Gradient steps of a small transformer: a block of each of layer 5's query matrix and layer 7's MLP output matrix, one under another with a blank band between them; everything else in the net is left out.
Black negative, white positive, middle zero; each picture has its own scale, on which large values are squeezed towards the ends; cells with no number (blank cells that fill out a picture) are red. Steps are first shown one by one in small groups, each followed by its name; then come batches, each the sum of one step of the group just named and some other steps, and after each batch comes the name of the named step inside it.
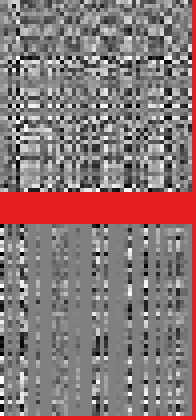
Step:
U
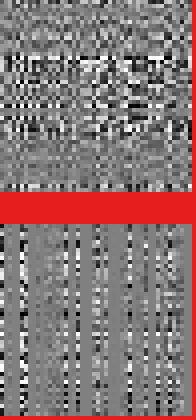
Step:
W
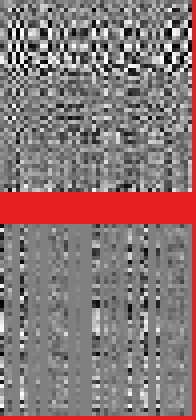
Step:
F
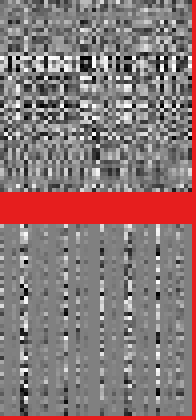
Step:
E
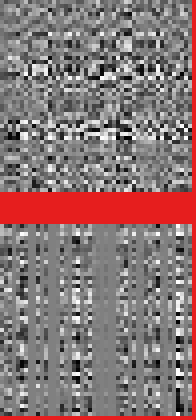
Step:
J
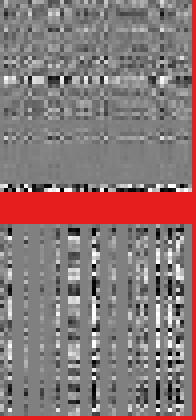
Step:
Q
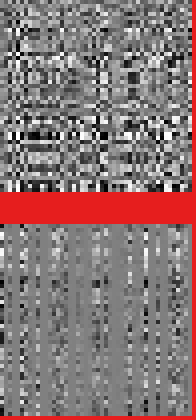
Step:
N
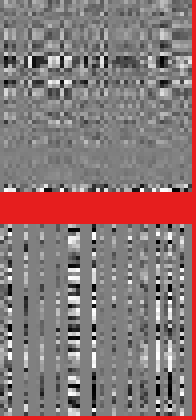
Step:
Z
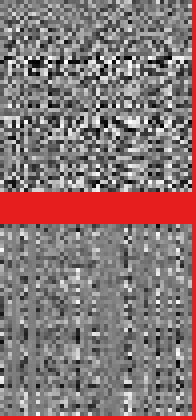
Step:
J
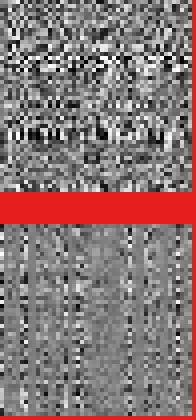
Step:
N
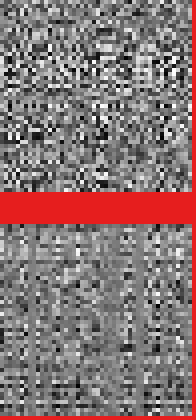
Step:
N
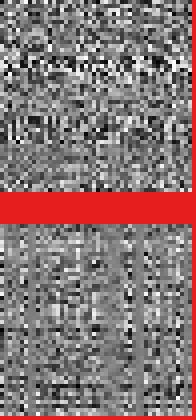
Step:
Z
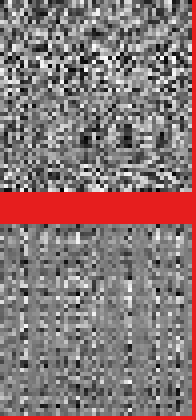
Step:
Q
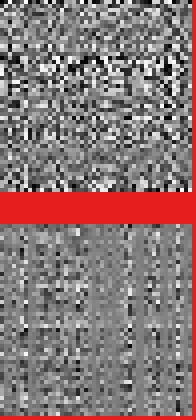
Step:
J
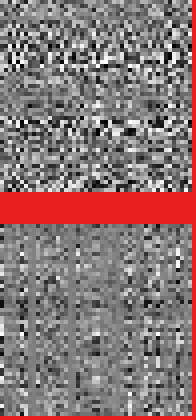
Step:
F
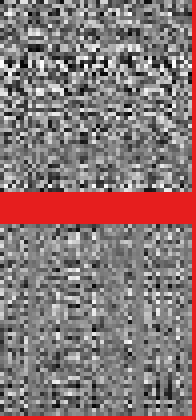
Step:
Z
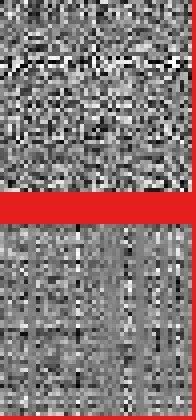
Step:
E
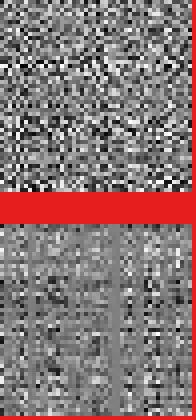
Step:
N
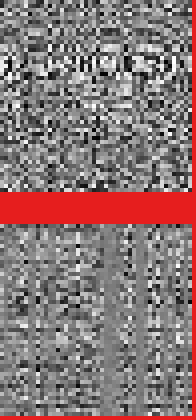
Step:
E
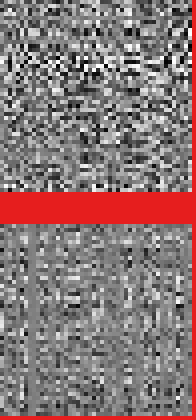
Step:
F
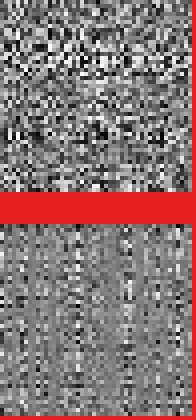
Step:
N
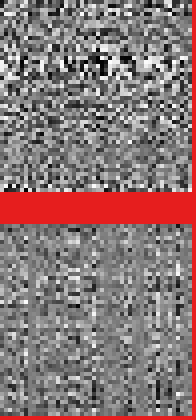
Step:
Q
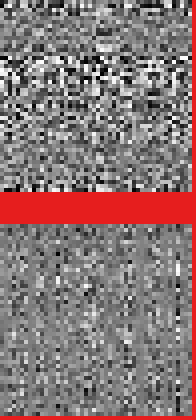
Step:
Q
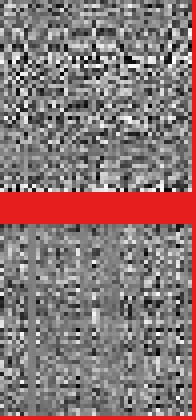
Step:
F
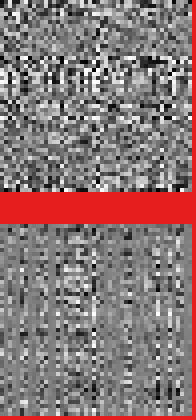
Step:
Q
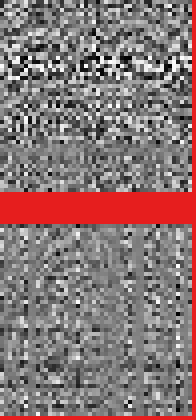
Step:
J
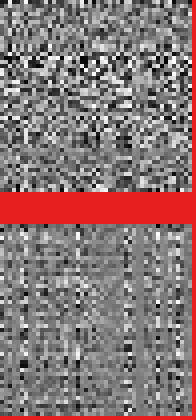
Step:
J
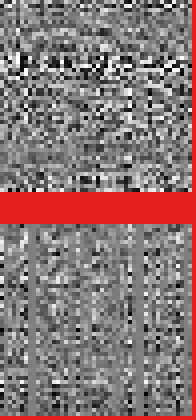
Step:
Z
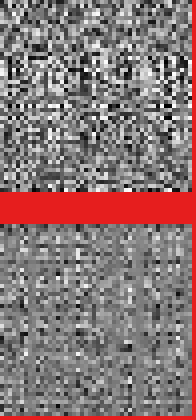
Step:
U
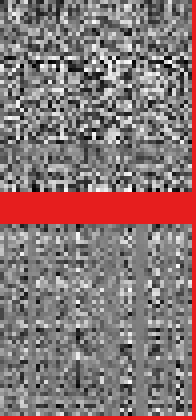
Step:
J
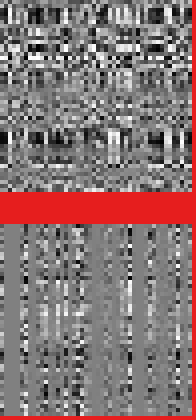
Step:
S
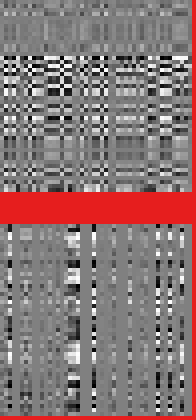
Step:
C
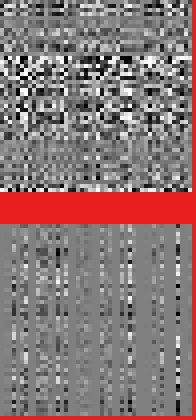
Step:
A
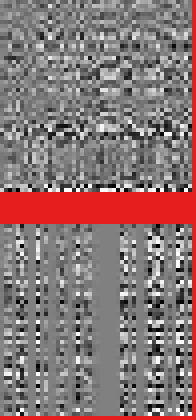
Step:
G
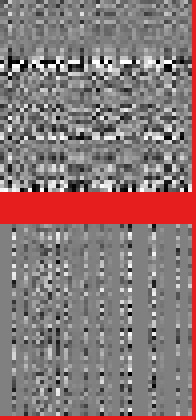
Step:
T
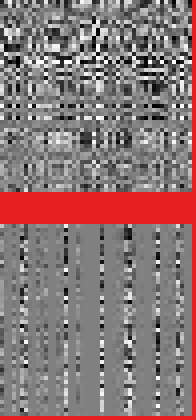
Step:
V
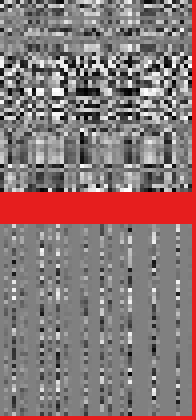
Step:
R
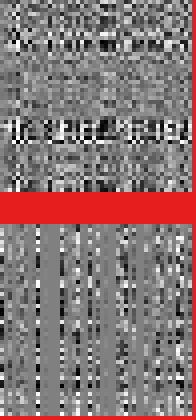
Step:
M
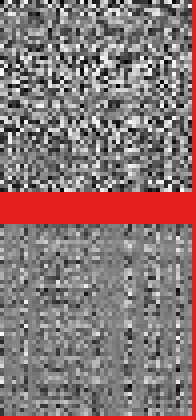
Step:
S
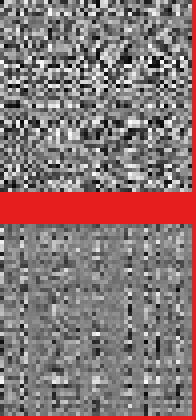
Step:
V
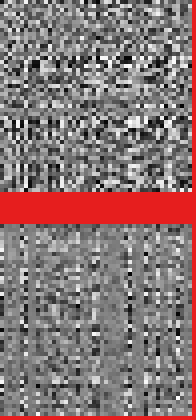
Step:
M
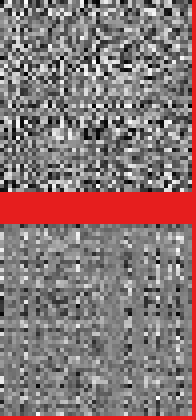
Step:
M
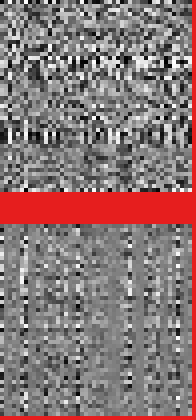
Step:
S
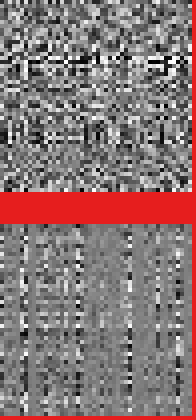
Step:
S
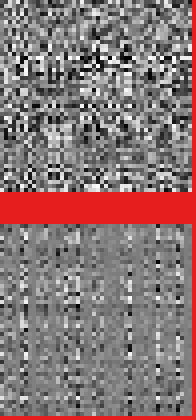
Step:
A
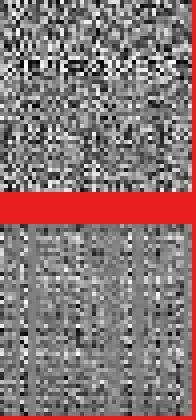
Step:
V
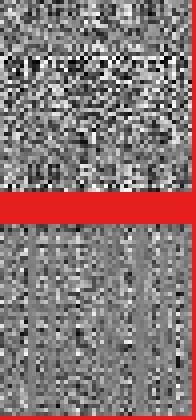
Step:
R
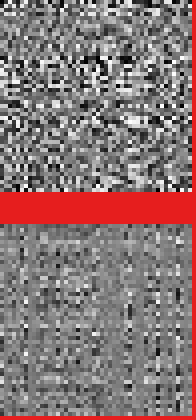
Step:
A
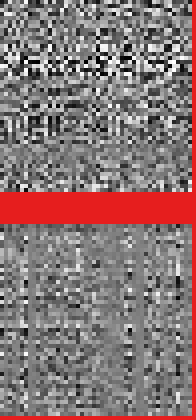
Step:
A
